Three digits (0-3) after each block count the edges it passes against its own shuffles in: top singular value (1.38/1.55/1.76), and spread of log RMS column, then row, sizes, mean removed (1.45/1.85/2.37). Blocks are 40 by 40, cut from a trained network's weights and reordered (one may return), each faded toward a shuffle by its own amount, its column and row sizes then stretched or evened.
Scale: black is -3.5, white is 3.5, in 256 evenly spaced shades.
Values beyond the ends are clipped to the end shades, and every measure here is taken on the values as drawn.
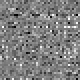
0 0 3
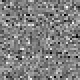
0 0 2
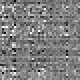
2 3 0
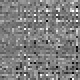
2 3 1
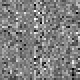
1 3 1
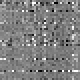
1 1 3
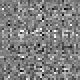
2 2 2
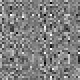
3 3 0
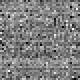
1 1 0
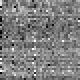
2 2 0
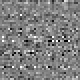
2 1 3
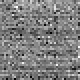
2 1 0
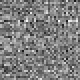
2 0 1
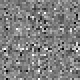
0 2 2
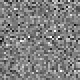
2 0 2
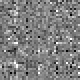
2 2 2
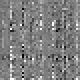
2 3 2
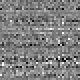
2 0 3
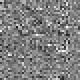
1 2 1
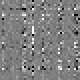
1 3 2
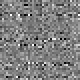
2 0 3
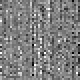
2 3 0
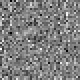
1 2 0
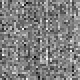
1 1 0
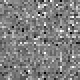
0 1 1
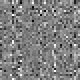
2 3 1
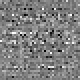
0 0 3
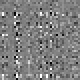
3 3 2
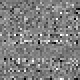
1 1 3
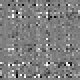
1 2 3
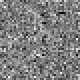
0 1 1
